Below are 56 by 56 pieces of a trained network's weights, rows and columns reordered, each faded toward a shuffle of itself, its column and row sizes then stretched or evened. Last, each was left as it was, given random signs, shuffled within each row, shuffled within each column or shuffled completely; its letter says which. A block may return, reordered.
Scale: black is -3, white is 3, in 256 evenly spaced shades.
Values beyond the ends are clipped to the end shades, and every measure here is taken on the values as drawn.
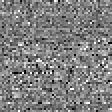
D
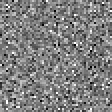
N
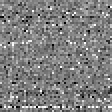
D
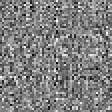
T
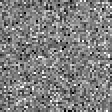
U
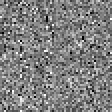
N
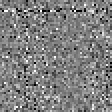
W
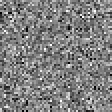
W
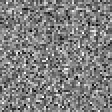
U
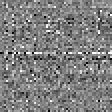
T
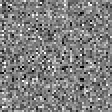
W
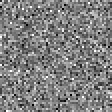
U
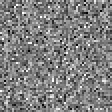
U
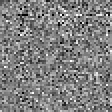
W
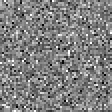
U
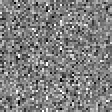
N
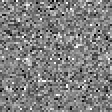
D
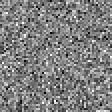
U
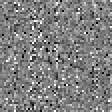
N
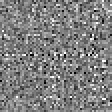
W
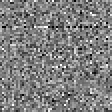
W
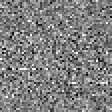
D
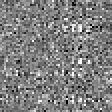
T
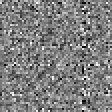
W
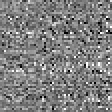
T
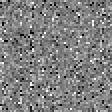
N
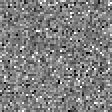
U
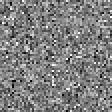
N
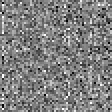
N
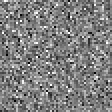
N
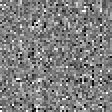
W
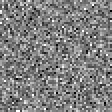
U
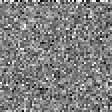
D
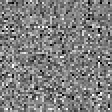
W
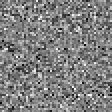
D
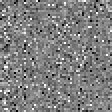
N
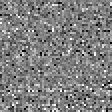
D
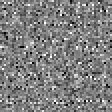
D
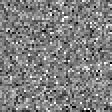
U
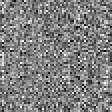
T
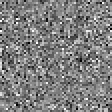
W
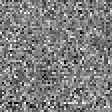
W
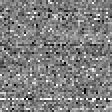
D
